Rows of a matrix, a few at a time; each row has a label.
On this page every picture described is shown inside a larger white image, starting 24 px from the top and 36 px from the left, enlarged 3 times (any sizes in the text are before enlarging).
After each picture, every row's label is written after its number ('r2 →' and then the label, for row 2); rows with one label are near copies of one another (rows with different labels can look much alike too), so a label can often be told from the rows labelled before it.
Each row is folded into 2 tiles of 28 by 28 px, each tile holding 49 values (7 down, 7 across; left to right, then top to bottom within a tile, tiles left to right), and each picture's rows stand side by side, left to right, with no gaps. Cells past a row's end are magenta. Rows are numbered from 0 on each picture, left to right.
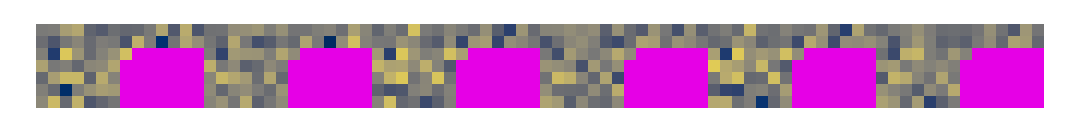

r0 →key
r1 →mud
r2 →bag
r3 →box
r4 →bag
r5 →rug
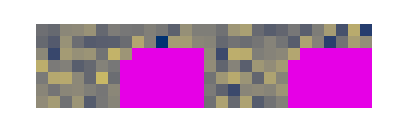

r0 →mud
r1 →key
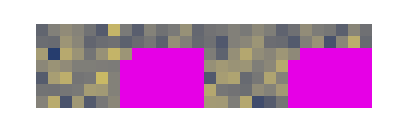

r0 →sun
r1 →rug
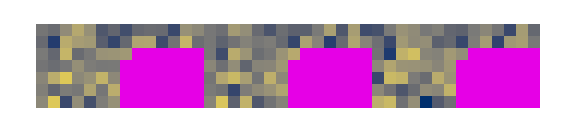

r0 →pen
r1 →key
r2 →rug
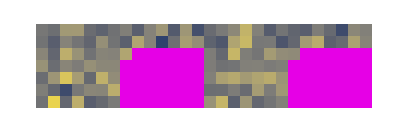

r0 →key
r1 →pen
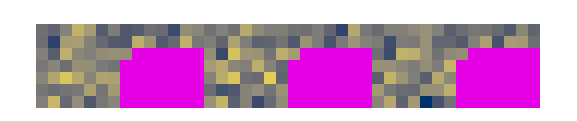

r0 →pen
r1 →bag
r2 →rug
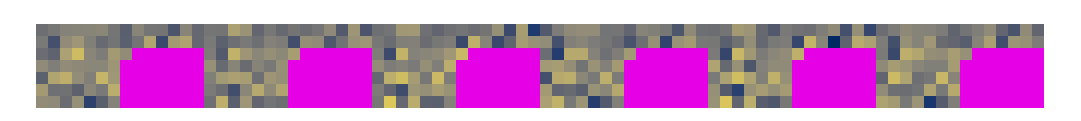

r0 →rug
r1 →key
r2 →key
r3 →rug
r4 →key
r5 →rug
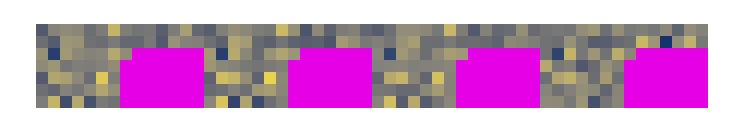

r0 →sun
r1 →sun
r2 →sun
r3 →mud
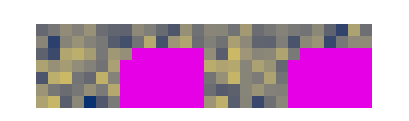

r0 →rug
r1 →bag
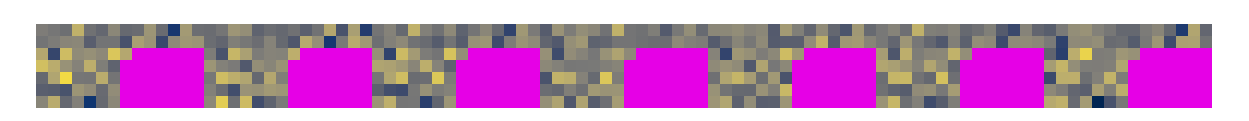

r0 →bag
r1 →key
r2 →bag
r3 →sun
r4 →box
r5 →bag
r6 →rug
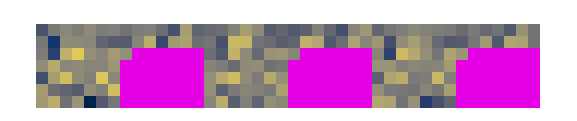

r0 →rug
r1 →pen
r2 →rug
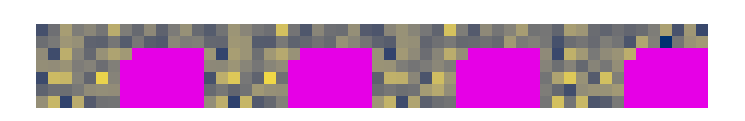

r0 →sun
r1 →sun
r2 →sun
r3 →key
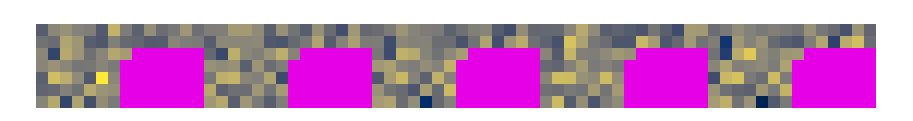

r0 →sun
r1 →box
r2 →rug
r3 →pen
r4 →rug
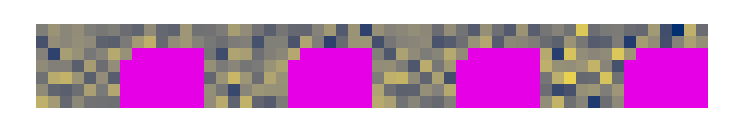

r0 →box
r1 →key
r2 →box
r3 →bag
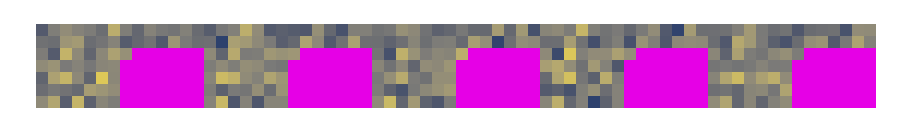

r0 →sun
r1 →pen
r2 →key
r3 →bag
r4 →pen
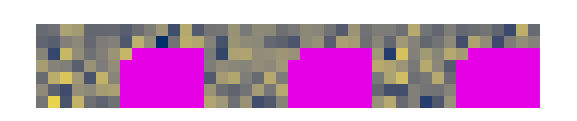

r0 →key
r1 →rug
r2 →bag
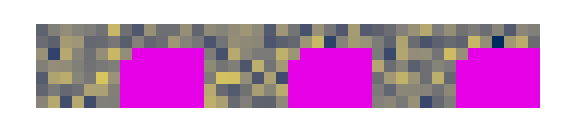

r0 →sun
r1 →box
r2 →mud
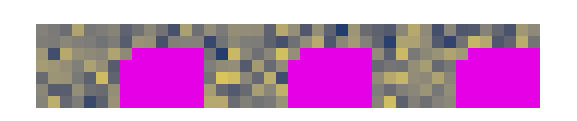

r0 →bag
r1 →box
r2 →pen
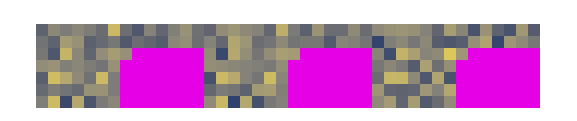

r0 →sun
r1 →sun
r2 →box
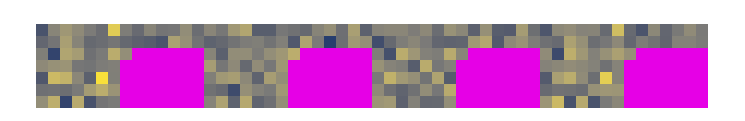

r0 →sun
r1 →key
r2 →box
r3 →sun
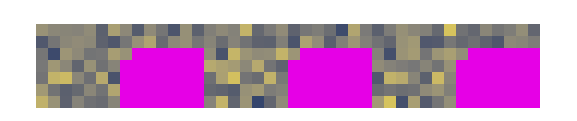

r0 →box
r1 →bag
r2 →sun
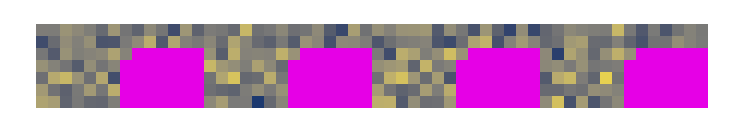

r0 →box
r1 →bag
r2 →box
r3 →sun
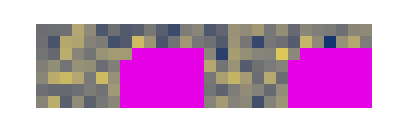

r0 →pen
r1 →mud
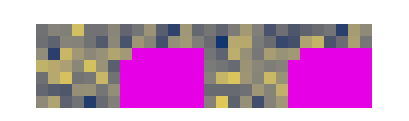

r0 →bag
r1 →pen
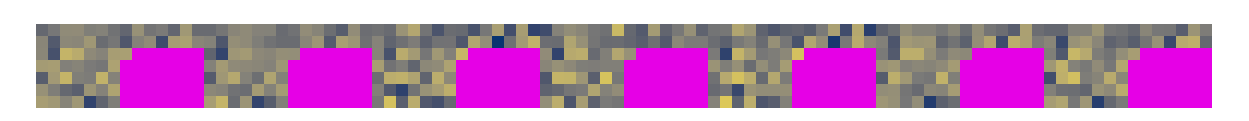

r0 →rug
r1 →rug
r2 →key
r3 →sun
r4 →key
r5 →rug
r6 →rug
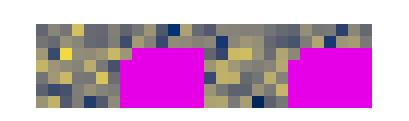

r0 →bag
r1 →rug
